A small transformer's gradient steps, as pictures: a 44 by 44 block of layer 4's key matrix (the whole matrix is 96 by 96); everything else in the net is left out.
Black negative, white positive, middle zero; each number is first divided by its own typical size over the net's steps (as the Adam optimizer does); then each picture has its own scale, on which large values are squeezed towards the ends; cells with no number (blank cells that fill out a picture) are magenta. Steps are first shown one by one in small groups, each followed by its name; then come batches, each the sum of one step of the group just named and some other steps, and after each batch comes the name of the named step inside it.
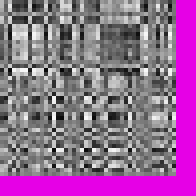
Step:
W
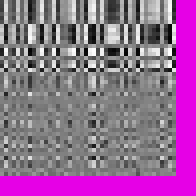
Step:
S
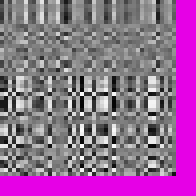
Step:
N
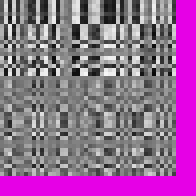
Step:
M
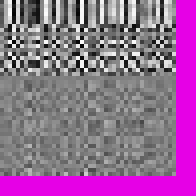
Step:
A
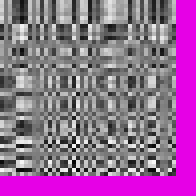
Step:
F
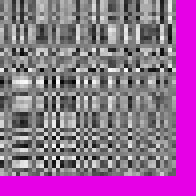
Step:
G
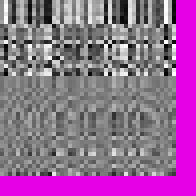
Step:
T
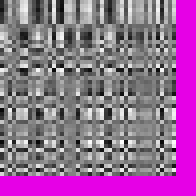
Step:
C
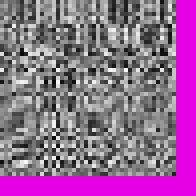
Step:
G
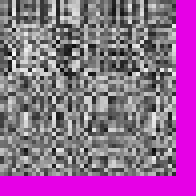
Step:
W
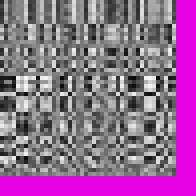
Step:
S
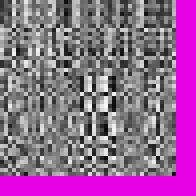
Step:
N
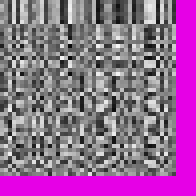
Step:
N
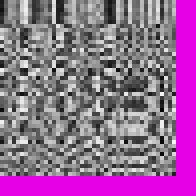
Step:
C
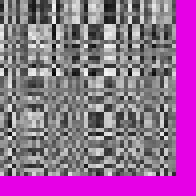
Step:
M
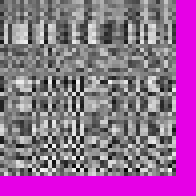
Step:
N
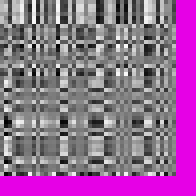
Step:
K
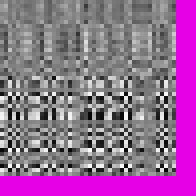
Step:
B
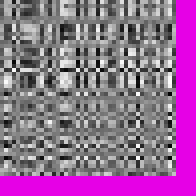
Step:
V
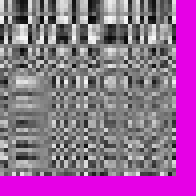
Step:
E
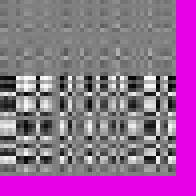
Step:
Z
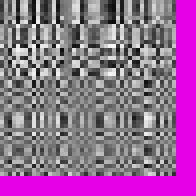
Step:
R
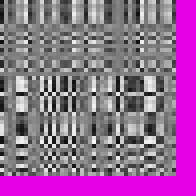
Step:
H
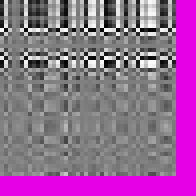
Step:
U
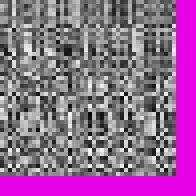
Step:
B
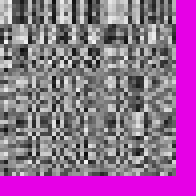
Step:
E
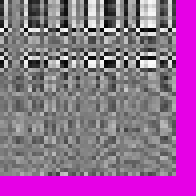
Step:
U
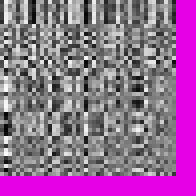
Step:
R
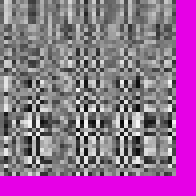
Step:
V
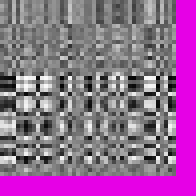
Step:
Z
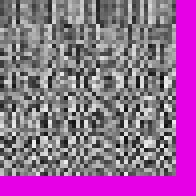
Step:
V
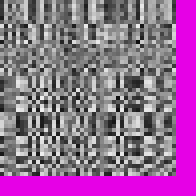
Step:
H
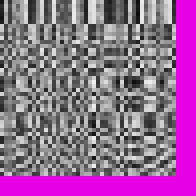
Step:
H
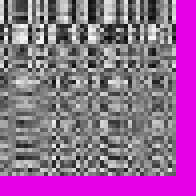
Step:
E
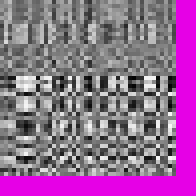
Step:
Z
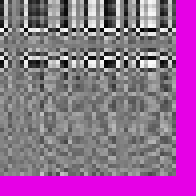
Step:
U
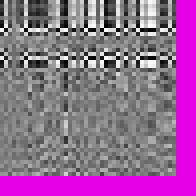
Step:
U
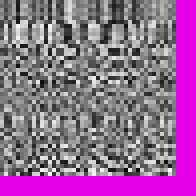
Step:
R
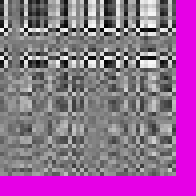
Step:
U
